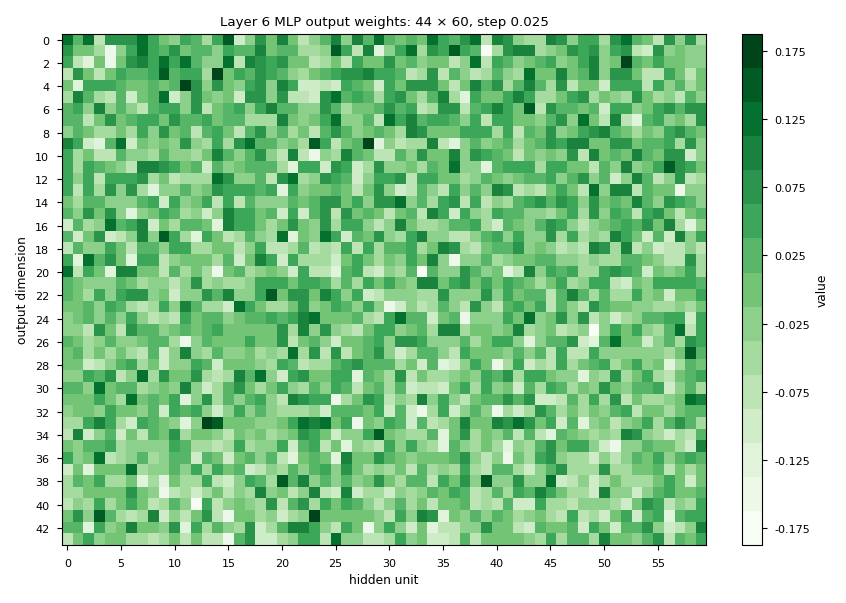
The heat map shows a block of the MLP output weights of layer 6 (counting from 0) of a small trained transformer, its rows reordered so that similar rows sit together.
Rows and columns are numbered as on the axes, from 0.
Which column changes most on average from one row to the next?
21
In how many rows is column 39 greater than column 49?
22
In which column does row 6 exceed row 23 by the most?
30
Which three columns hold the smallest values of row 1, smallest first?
39, 4, 29
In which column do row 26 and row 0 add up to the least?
43
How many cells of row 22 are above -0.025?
34
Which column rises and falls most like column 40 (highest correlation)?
14
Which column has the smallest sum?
48
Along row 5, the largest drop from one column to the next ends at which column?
10
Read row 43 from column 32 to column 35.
-0.025 0 -0.1 -0.1
